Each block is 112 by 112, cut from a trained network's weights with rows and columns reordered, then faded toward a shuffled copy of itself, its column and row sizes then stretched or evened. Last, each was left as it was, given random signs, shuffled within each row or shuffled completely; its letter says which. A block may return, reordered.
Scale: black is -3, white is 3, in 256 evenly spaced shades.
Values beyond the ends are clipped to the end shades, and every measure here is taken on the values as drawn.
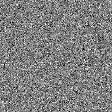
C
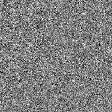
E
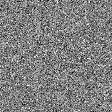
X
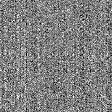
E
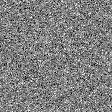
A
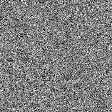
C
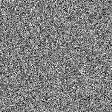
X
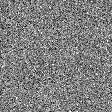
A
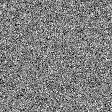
A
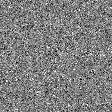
X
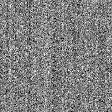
E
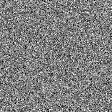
X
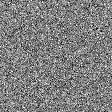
A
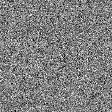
C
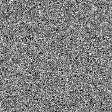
C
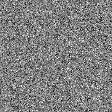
C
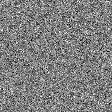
X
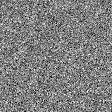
X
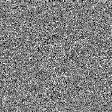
E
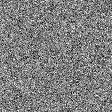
A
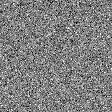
A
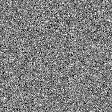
X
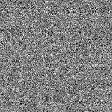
E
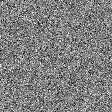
A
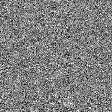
E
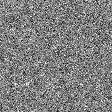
A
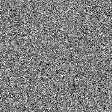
E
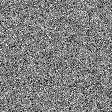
A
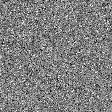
A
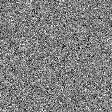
X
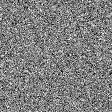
A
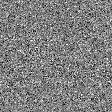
X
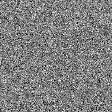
C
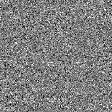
E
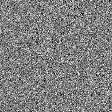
C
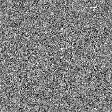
E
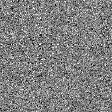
C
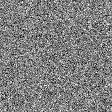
A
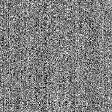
E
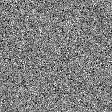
A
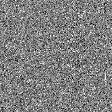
E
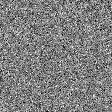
A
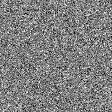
X
